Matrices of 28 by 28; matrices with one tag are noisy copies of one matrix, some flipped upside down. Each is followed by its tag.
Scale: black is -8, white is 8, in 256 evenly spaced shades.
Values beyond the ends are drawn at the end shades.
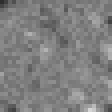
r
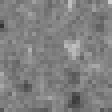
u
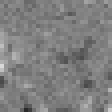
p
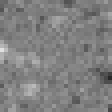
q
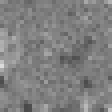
p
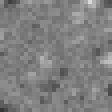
r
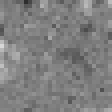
p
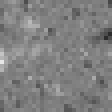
q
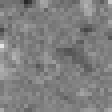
p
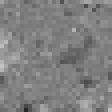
p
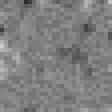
p
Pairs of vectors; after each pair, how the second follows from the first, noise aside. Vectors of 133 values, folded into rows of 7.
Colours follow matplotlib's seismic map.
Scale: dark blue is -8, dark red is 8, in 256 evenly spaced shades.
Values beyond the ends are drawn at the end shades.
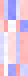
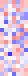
shuffled.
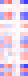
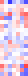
sign-scrambled.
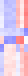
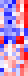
scaled up.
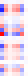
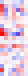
sign-scrambled.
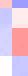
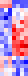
scaled up.
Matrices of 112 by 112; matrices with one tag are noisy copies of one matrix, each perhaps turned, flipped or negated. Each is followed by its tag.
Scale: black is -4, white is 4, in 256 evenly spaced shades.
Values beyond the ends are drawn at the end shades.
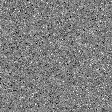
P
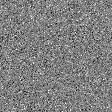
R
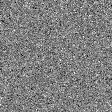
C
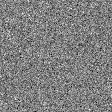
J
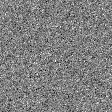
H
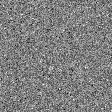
P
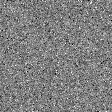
C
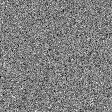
J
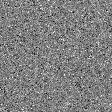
J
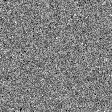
C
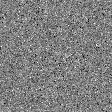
H
